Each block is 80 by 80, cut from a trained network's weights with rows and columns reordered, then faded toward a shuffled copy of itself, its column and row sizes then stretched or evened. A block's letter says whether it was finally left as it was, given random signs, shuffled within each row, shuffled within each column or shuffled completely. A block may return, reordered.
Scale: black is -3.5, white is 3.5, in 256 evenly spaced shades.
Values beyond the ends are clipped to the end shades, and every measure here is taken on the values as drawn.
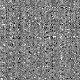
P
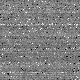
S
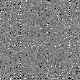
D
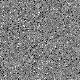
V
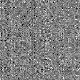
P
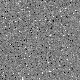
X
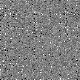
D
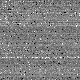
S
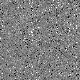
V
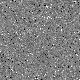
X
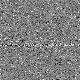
S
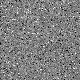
X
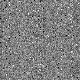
V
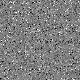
S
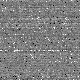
S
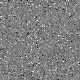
X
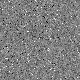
X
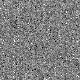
V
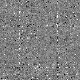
D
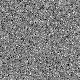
X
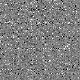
P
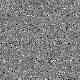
S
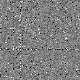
D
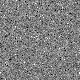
X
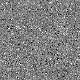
D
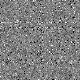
D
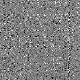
P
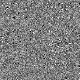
D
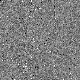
V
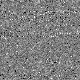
S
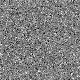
X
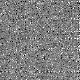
P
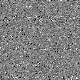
S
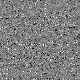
S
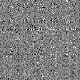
P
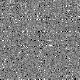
D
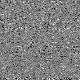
S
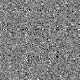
P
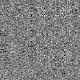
P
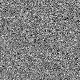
S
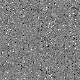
V
